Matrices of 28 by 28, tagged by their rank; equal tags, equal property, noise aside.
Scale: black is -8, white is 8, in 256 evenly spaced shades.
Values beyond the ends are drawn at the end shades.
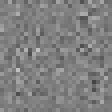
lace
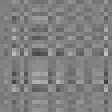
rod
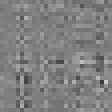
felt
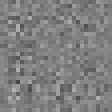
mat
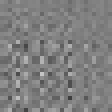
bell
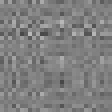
bell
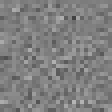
lace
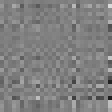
bell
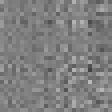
felt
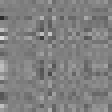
bell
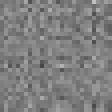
mat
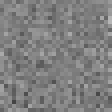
lace
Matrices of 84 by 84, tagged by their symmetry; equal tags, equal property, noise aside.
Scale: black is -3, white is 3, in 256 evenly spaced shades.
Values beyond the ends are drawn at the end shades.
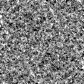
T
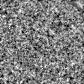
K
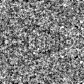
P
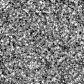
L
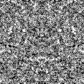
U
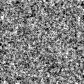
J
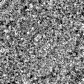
L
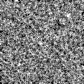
K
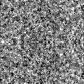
P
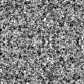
P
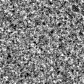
K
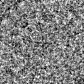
L
